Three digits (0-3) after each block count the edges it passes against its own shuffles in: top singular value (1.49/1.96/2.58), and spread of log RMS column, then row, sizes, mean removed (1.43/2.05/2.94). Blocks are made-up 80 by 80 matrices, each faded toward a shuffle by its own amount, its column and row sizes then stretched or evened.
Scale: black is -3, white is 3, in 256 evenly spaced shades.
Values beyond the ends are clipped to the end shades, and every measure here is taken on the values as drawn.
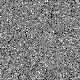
0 0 0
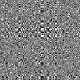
3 2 2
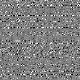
2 1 3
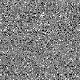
1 0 2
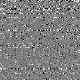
2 0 3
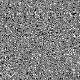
1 1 1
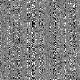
2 3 0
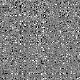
1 2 2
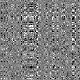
3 3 2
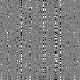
3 3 1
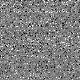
1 0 2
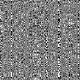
2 3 1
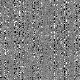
1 3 0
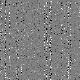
0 3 0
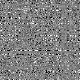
0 2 3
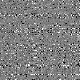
2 1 3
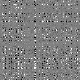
2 3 3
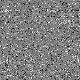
0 0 2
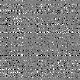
2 2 3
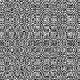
3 0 0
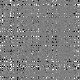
1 3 3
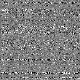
1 1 3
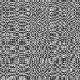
3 3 0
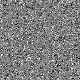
1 1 0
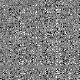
1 2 2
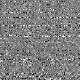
1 0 3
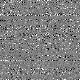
0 0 3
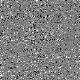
0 2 2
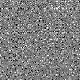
2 0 1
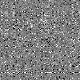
2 1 2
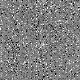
0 2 0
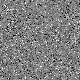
0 0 0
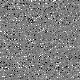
0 0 2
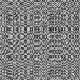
3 0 2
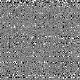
0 2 3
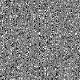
1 2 0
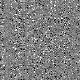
1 2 0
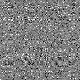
2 0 1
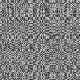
3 2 1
